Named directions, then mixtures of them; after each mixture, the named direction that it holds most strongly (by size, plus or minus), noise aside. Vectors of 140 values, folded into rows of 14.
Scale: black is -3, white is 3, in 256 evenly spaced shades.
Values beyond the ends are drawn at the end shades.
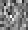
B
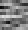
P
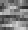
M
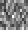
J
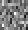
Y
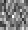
J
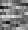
P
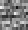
P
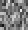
J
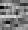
P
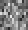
B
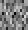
J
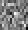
Y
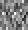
J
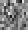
B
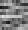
P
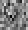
B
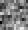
M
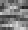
M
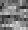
M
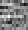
P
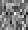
Y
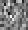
B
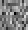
Y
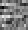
P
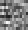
P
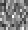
J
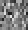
B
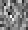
B
